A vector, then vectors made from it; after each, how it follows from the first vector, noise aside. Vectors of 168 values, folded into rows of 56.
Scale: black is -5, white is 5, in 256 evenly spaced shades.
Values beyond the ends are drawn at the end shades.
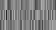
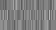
reversed, negated, shrunk.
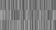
wrapped around, negated, shrunk.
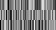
scaled up.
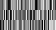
scaled up.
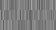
wrapped around, negated, shrunk.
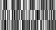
negated, scaled up.
